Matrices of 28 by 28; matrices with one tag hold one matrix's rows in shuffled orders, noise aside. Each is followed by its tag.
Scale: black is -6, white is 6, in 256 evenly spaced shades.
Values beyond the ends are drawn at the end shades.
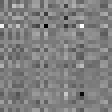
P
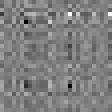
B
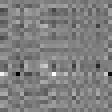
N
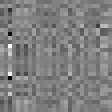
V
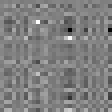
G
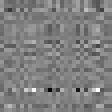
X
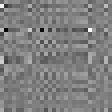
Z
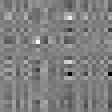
G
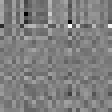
B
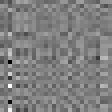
V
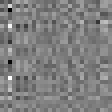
V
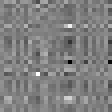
G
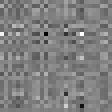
P
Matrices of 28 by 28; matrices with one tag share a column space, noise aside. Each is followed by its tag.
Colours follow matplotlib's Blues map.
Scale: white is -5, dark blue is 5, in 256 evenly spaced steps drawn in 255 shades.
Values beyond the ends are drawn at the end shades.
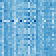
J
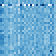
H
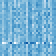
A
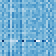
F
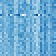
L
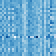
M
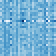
J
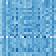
M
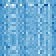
H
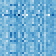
L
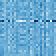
J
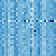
J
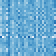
M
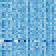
F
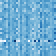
F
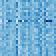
J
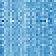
J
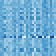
M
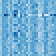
L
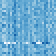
A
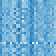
A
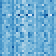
L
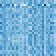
H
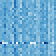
A
